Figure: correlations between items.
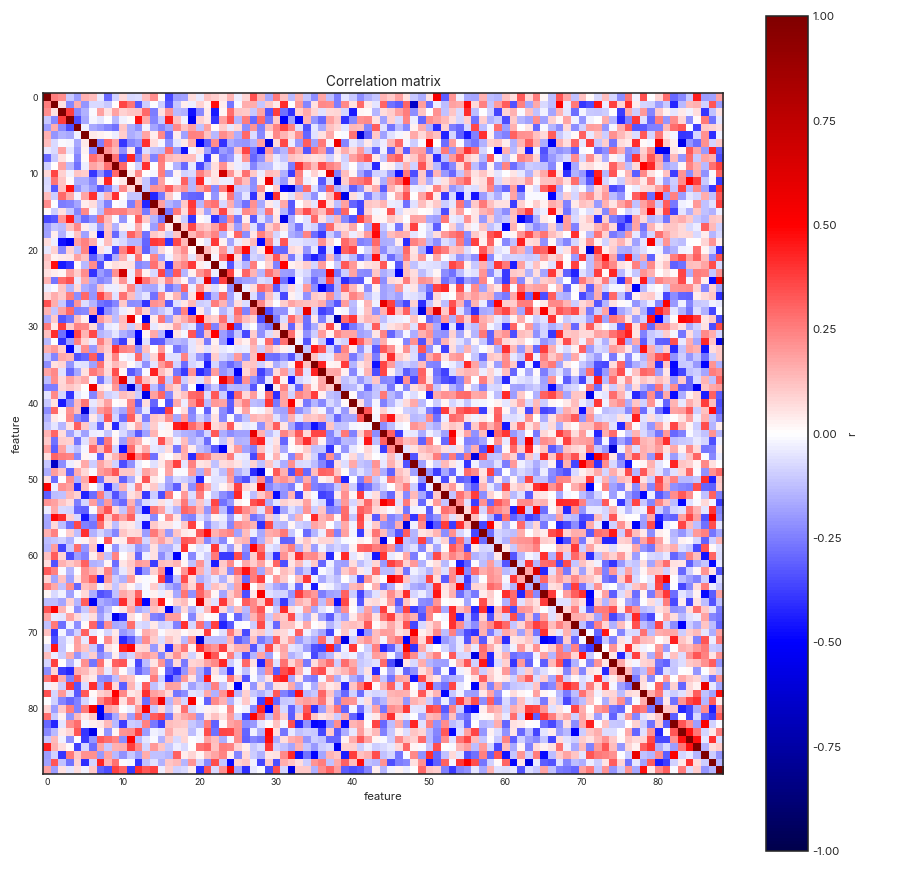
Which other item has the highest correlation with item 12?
24
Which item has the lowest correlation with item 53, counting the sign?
83
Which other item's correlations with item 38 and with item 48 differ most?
29
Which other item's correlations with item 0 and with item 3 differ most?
16
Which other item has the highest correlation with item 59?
27
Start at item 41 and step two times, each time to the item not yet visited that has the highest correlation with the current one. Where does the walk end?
55
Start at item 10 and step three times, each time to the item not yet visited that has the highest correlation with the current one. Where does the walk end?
72
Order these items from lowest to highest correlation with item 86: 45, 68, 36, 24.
36, 45, 24, 68
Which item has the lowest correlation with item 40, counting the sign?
2
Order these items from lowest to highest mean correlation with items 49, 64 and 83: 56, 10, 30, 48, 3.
48, 3, 30, 10, 56
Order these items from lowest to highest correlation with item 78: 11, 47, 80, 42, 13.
42, 11, 47, 80, 13
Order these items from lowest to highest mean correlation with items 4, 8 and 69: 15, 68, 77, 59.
15, 68, 77, 59
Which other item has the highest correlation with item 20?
66
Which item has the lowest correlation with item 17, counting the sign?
60
